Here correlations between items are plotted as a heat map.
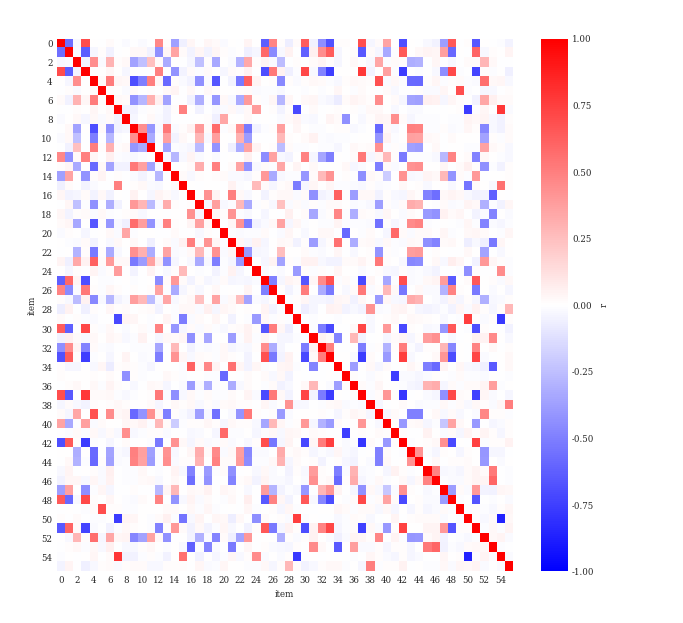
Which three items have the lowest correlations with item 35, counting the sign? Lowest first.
41, 20, 8
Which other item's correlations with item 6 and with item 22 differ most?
4
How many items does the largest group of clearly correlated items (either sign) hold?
16
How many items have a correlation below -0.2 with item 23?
9
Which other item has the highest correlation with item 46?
53
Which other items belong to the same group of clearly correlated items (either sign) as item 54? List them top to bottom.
7, 15, 24, 29, 50
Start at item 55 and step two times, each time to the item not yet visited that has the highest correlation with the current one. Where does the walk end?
28
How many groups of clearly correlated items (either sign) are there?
7
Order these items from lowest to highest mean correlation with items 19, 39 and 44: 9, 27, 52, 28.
52, 28, 27, 9
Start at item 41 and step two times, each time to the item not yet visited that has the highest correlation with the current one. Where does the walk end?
8
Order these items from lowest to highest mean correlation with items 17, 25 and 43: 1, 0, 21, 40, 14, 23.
23, 0, 40, 21, 14, 1
